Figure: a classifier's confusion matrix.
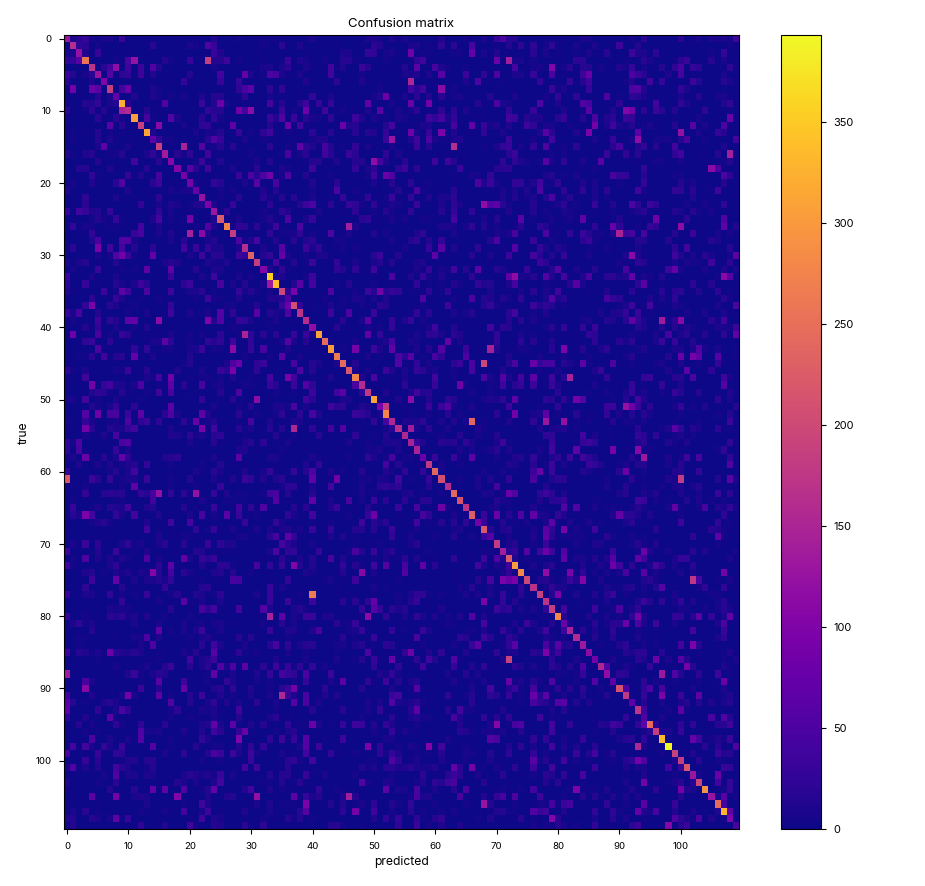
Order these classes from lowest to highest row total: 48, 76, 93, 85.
76, 93, 85, 48
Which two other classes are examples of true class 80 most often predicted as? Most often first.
33, 49
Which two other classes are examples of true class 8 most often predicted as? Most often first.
52, 88
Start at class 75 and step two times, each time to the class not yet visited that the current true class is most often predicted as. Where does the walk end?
106
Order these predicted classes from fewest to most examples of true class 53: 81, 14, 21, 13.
14, 13, 21, 81
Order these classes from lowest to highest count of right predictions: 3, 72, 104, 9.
72, 3, 104, 9
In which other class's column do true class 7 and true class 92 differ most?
61
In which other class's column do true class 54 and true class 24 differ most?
37
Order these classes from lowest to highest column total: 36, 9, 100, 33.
36, 9, 33, 100
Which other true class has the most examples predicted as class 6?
15
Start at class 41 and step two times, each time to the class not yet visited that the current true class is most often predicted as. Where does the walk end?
5
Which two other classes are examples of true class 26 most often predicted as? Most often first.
46, 100
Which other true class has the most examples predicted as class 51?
35
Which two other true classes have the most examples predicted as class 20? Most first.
27, 25
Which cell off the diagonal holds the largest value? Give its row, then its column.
77, 40
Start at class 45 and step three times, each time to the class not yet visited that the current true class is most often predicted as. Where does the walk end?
91
